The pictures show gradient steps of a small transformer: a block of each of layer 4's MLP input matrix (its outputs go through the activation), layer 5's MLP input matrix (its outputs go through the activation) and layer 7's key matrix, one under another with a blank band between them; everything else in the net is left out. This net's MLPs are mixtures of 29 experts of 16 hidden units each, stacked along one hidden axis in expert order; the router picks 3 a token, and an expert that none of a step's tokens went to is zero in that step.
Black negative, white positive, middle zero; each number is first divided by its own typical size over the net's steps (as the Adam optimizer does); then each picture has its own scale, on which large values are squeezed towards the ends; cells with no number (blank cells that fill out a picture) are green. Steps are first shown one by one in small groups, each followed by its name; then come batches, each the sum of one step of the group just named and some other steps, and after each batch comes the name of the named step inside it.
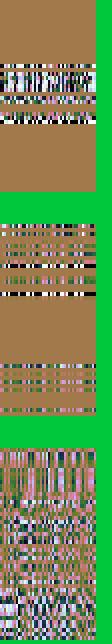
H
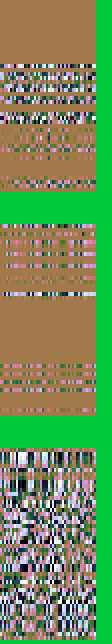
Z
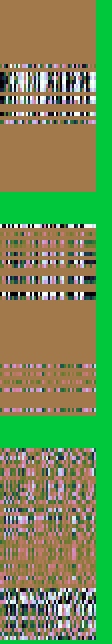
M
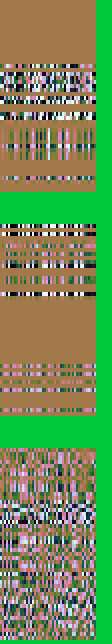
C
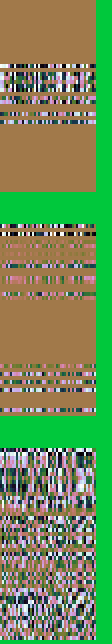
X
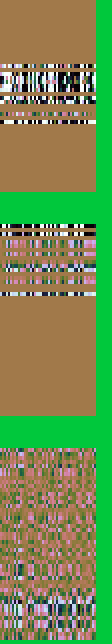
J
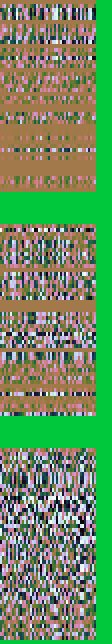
Z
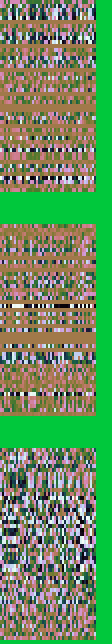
Z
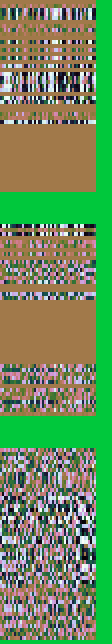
J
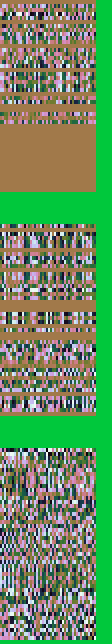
X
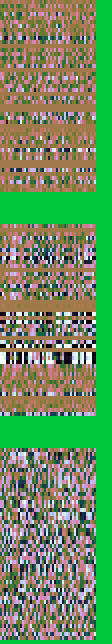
Z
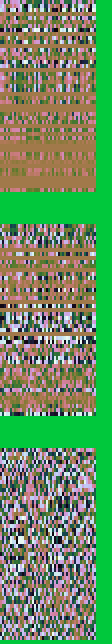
X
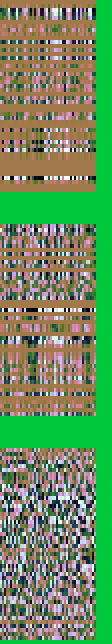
C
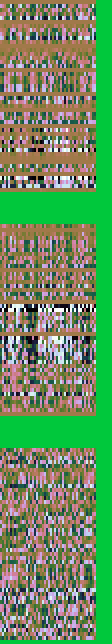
H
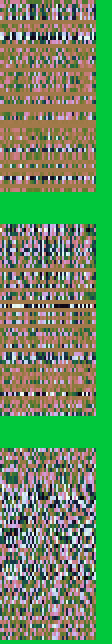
C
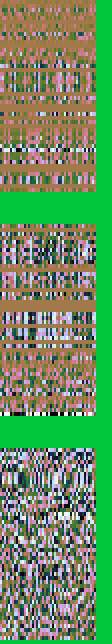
X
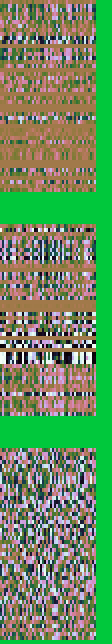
Z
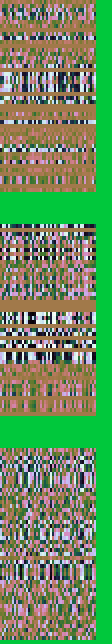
J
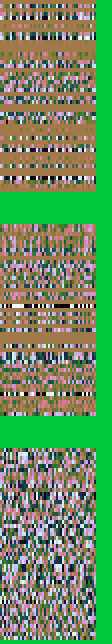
Z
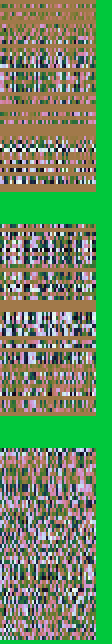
X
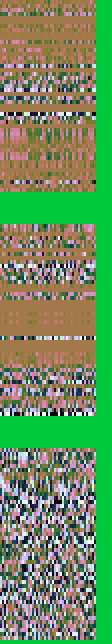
Z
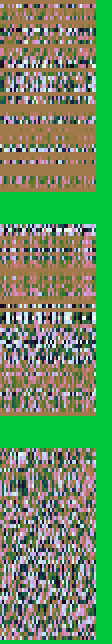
Z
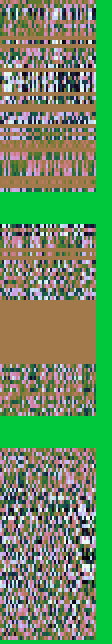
J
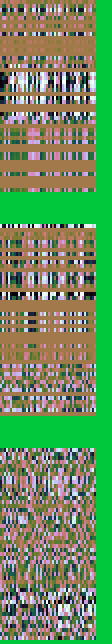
M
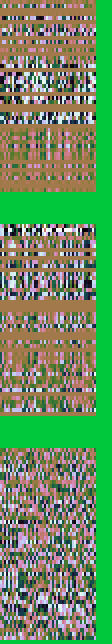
C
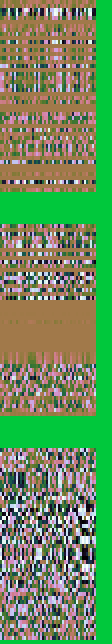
X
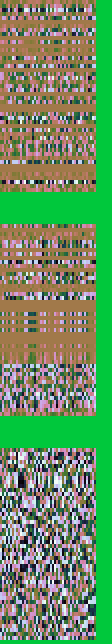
Z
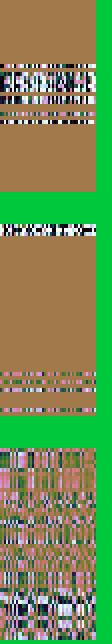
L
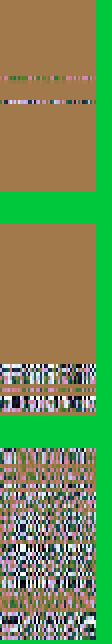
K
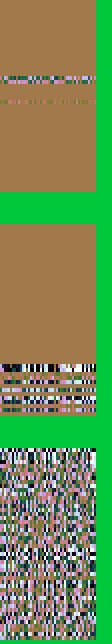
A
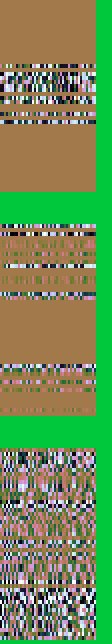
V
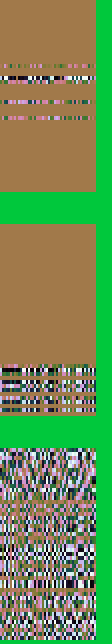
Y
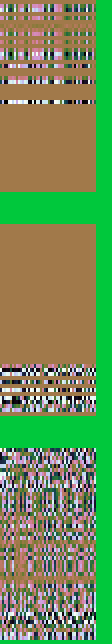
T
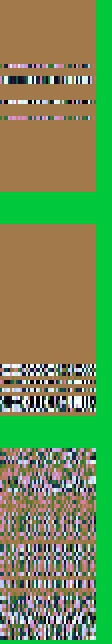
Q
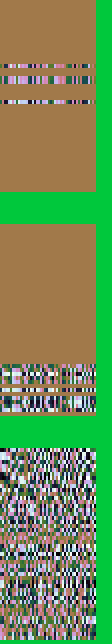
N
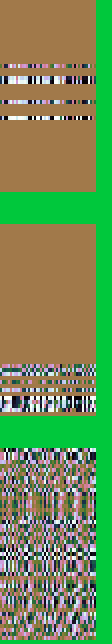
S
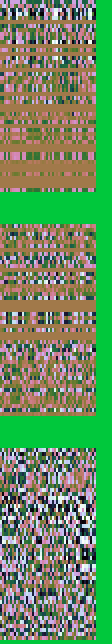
V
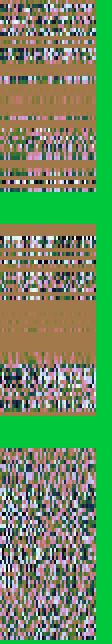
A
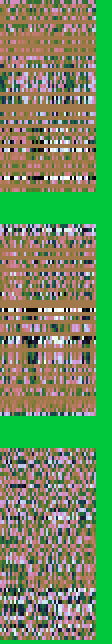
L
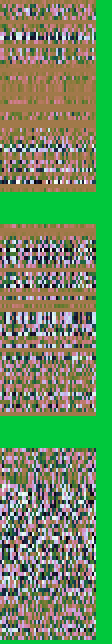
K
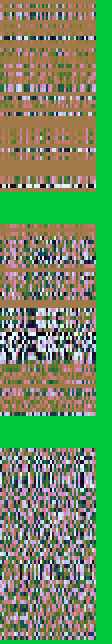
A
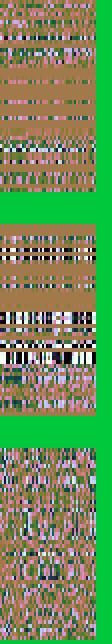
T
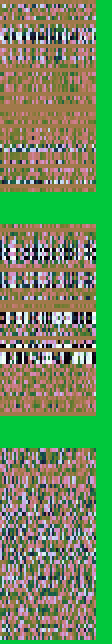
V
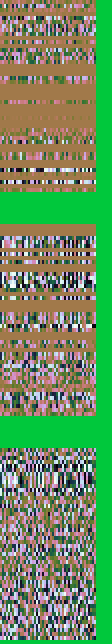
K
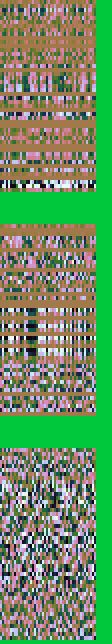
K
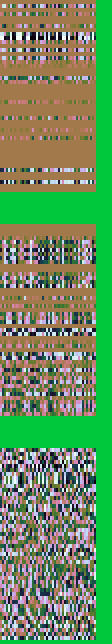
Y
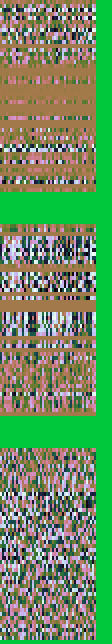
S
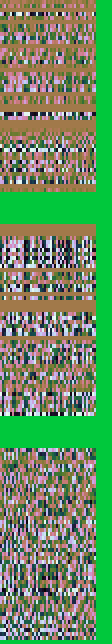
S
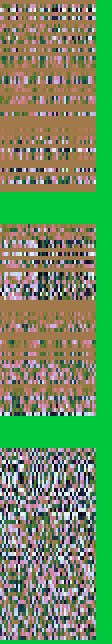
K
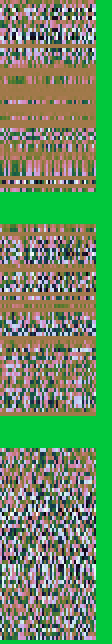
Q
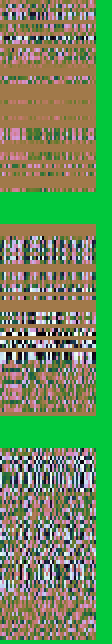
Y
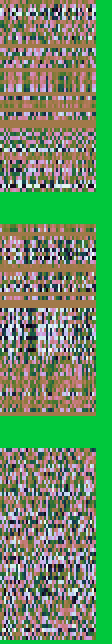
A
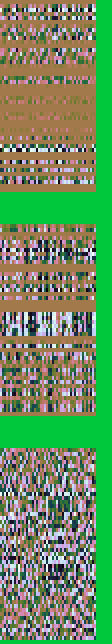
Y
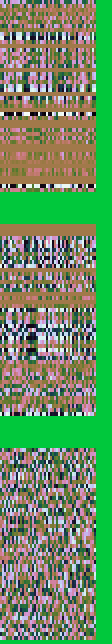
N
